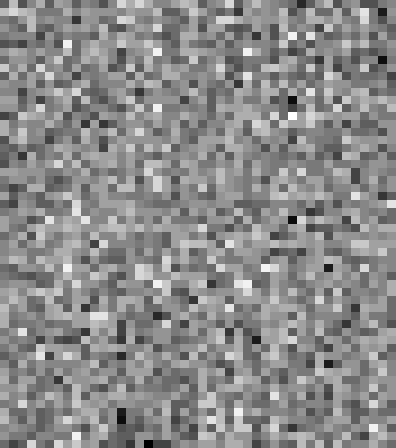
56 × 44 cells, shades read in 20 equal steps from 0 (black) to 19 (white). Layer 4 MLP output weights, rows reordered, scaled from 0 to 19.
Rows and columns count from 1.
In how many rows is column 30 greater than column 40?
28
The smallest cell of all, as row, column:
56, 17
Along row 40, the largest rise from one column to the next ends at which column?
34
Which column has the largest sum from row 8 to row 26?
15
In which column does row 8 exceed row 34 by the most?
37
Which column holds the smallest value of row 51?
40
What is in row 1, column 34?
3
